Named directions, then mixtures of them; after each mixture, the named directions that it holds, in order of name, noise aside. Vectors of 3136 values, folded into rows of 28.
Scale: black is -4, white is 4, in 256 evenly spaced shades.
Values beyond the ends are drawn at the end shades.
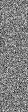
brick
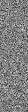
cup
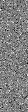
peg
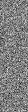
brick.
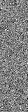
cup, peg.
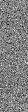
brick, cup, peg.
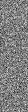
brick.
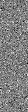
peg.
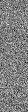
brick, cup, peg.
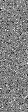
peg.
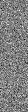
brick, cup, peg.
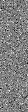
peg.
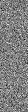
brick, cup, peg.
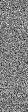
brick, cup, peg.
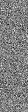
cup, peg.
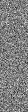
brick, cup, peg.
